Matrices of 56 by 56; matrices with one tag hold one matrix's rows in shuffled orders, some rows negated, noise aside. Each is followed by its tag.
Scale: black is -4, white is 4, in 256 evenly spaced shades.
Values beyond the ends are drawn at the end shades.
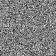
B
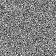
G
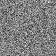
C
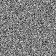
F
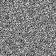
B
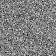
B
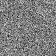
G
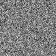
G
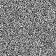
F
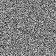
G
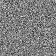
F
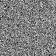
G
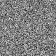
C
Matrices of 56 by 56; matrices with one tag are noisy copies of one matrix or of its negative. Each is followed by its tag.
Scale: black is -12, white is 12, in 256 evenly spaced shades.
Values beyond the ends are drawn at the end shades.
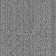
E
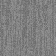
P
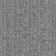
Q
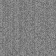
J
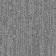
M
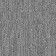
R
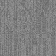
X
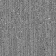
R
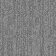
M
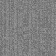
Q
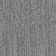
R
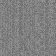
J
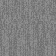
R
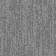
P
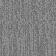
R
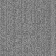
E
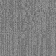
X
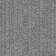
Q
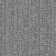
Q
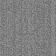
E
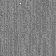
X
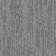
P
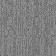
M
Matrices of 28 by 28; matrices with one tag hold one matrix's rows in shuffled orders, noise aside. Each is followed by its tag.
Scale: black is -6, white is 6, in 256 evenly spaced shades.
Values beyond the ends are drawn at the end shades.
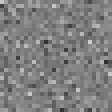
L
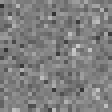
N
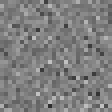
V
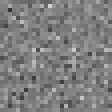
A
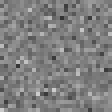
L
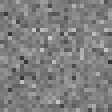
A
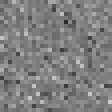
L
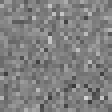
V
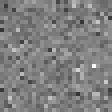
N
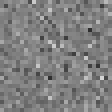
V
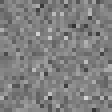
V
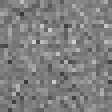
A
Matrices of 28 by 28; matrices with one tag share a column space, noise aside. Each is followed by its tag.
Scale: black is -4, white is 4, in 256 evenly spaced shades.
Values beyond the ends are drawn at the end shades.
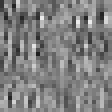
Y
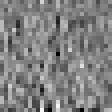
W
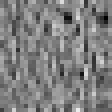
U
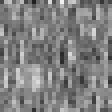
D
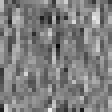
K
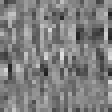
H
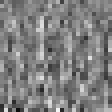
W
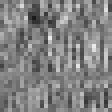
Y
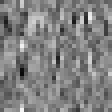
U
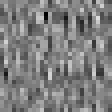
U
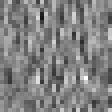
K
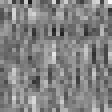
D
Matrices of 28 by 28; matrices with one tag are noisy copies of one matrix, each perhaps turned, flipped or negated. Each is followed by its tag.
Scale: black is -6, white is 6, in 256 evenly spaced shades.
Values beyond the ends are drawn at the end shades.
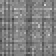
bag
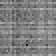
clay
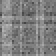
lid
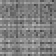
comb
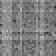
lid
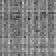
clay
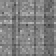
lid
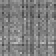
clay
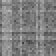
lid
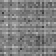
clay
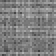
comb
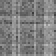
lid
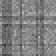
lid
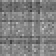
lid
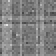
lid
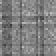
lid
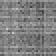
clay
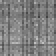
clay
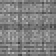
bag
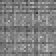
bag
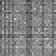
bag
